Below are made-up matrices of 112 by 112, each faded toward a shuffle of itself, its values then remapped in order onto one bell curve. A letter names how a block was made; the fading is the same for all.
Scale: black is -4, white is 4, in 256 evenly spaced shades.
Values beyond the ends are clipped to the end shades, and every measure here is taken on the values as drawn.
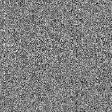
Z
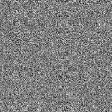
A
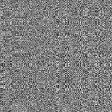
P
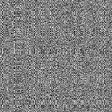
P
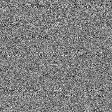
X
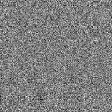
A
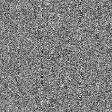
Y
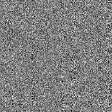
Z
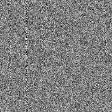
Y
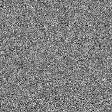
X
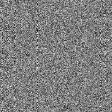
Y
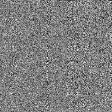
Z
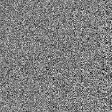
Z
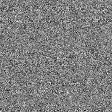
X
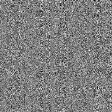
Z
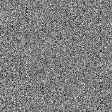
Y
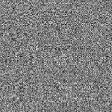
A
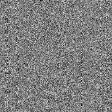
Y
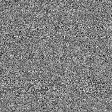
X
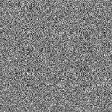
A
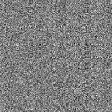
A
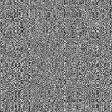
P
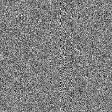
Y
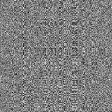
P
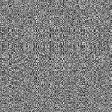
P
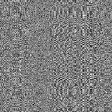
P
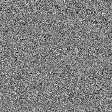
X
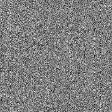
Y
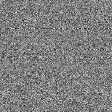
X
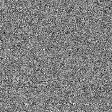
X
